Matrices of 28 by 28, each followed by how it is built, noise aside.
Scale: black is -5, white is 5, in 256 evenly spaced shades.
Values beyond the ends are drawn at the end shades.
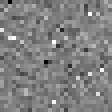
sparse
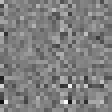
low rank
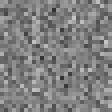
repeating rows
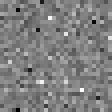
sparse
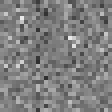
uneven columns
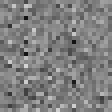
uneven columns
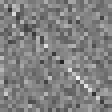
diagonal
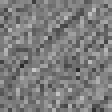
Hankel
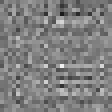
low rank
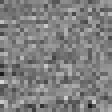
low rank
